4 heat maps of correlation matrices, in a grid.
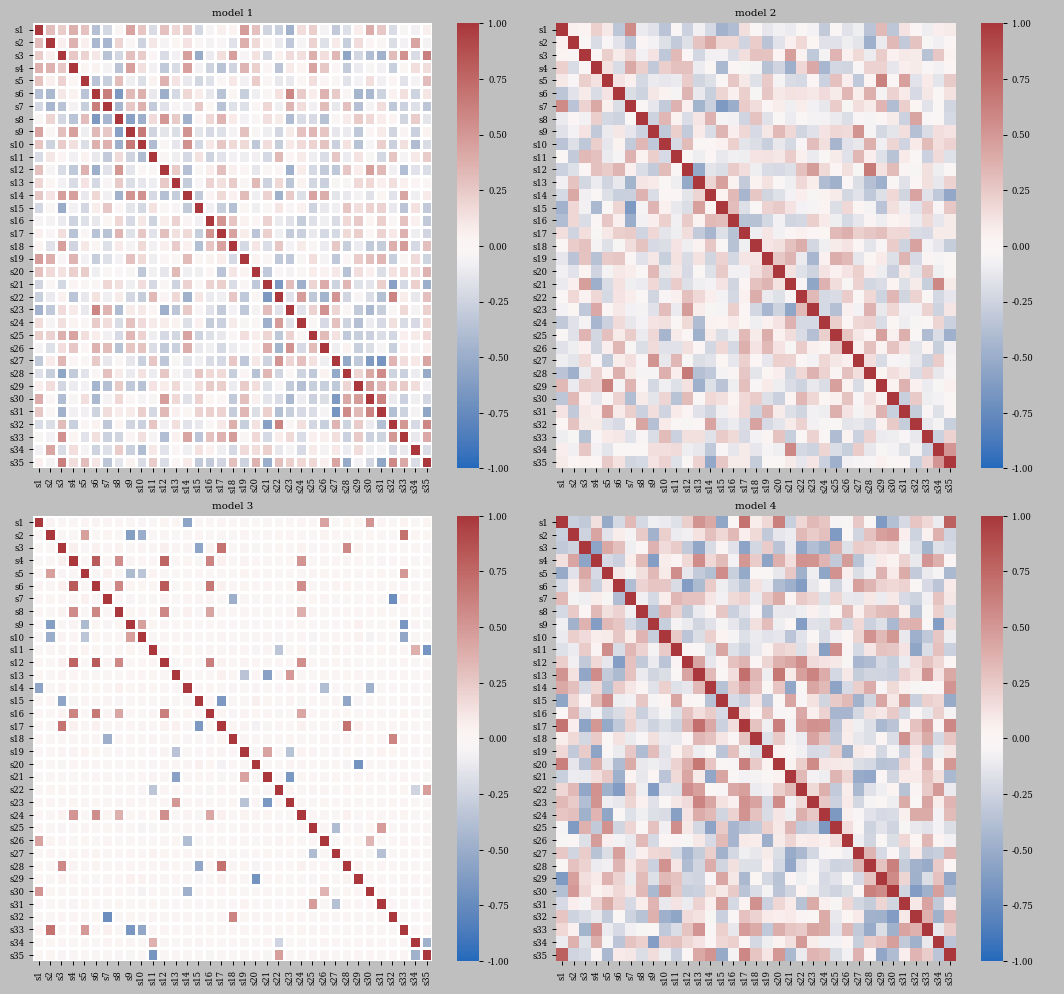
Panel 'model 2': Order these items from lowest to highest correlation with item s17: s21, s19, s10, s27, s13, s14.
s14, s13, s10, s21, s19, s27
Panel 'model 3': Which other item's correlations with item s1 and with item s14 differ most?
s30
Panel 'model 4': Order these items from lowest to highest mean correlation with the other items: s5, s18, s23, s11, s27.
s27, s5, s11, s18, s23
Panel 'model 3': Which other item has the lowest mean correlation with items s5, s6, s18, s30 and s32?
s7
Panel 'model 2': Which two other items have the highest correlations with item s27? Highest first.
s9, s11
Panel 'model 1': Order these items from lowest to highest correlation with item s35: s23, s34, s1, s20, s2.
s34, s2, s1, s23, s20
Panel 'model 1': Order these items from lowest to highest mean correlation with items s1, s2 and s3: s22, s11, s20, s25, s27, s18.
s22, s11, s27, s18, s20, s25
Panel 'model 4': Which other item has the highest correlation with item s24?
s17
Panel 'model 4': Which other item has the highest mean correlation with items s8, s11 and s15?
s5
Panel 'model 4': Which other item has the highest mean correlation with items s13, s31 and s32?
s33
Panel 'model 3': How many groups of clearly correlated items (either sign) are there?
9
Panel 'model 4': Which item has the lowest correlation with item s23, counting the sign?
s3
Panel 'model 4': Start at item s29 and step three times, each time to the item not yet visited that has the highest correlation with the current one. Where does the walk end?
s10
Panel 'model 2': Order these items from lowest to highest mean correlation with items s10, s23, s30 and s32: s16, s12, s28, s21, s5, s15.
s21, s5, s15, s16, s28, s12
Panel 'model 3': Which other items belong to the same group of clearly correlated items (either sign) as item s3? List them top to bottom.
s15, s17, s28
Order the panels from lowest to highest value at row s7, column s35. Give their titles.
model 1, model 2, model 3, model 4
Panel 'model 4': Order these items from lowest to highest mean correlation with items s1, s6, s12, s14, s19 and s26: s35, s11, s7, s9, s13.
s11, s9, s7, s13, s35
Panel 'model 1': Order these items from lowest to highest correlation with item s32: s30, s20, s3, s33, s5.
s30, s5, s20, s3, s33
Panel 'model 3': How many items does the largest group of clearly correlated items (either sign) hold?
6
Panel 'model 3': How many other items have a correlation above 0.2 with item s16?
5
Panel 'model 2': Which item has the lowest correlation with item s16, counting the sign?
s7
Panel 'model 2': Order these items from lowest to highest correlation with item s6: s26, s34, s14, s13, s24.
s14, s13, s34, s24, s26
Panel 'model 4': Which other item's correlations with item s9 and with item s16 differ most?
s22
